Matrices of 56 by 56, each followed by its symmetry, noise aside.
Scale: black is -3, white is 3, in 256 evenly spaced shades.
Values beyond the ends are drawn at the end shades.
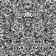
mirrored left to right.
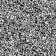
same after a half turn.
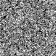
symmetric.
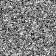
same after a half turn.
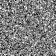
antisymmetric.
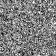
antisymmetric.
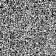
symmetric.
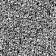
same after a half turn.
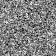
same after a half turn.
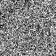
symmetric.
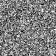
symmetric.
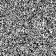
antisymmetric.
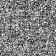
antisymmetric.
